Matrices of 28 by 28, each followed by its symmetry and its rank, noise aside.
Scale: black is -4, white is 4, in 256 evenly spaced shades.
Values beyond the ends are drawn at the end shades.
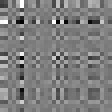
symmetric, rank one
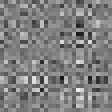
antisymmetric, rank two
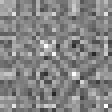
symmetric, rank three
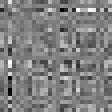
antisymmetric, rank two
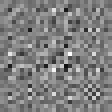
symmetric, rank three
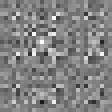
symmetric, rank three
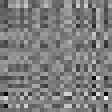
no symmetry, rank two
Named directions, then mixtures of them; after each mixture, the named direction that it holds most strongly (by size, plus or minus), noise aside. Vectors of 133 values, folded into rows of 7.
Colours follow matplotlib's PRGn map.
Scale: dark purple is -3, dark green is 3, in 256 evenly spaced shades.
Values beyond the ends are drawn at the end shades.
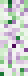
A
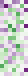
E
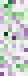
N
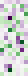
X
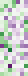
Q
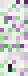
Q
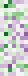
N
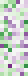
Q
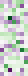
X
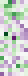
N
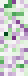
N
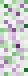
E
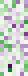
Q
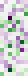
X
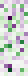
X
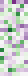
E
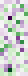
X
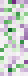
N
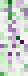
A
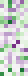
A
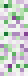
N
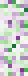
A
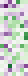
Q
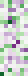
A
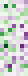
Q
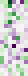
A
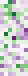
N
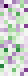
E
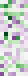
N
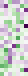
E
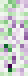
Q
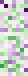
E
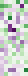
E
